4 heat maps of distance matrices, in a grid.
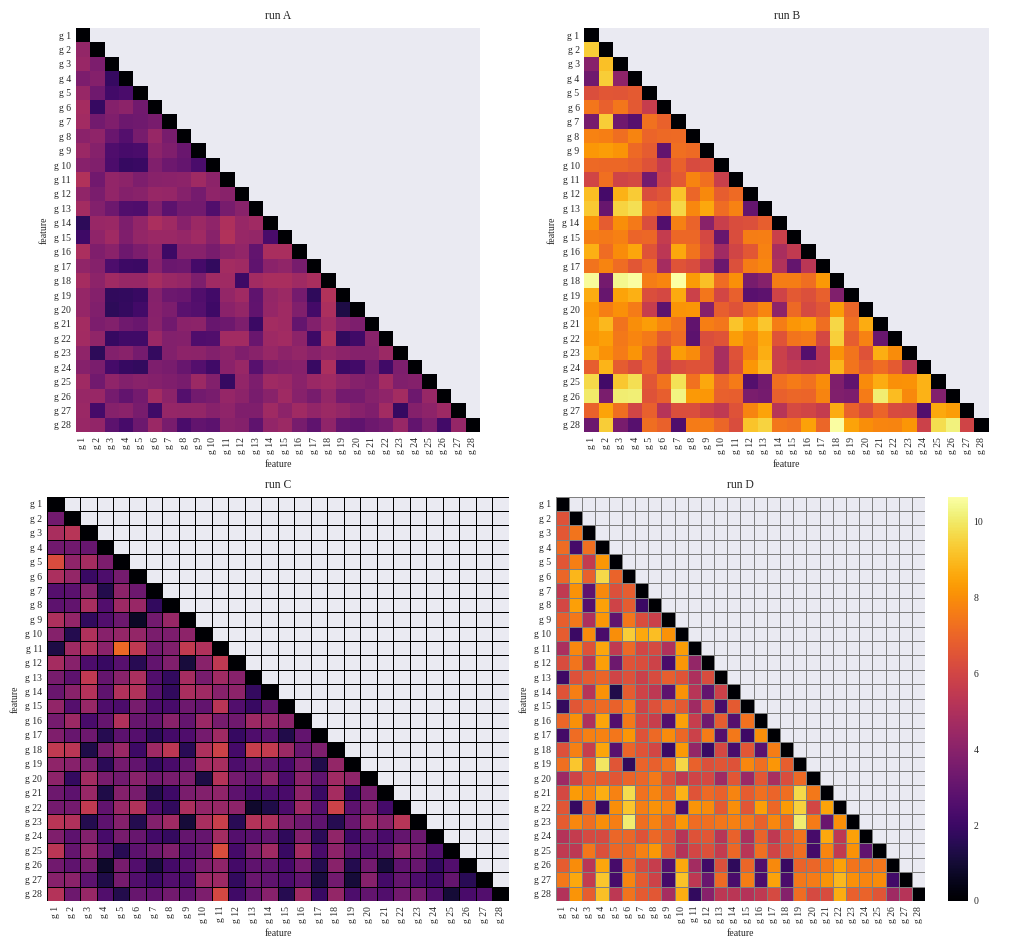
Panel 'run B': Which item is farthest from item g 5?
g 21
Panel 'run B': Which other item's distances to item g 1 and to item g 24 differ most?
g 27
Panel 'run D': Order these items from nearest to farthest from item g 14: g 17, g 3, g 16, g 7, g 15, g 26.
g 26, g 16, g 3, g 7, g 15, g 17
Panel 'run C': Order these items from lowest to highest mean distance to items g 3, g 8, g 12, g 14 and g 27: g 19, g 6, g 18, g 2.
g 19, g 6, g 18, g 2
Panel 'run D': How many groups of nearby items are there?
8
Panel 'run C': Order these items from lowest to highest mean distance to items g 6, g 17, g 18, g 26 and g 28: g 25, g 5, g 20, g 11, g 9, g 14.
g 9, g 25, g 5, g 20, g 14, g 11
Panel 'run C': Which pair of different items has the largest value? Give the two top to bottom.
g 5, g 11
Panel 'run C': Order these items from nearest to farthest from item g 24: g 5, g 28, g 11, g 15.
g 15, g 28, g 5, g 11
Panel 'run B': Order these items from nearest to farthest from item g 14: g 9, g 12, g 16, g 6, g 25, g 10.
g 6, g 9, g 16, g 10, g 12, g 25
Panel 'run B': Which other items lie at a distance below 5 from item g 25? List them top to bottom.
g 2, g 12, g 13, g 18, g 19, g 26
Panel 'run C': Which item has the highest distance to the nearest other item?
g 16
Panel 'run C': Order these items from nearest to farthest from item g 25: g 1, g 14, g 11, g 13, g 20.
g 20, g 13, g 14, g 1, g 11
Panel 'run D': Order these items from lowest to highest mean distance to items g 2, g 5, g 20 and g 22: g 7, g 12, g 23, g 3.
g 12, g 3, g 7, g 23
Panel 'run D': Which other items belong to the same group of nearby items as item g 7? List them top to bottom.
g 3, g 8
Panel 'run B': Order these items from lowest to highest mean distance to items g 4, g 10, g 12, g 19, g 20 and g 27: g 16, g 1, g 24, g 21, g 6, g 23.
g 6, g 24, g 16, g 23, g 1, g 21
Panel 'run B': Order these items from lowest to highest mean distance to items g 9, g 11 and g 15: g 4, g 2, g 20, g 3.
g 20, g 4, g 3, g 2
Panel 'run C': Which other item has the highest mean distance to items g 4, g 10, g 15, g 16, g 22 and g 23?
g 11
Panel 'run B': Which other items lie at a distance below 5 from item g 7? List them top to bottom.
g 1, g 3, g 4, g 28
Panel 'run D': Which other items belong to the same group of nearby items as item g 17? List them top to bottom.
g 1, g 13, g 15
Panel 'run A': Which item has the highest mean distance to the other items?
g 18
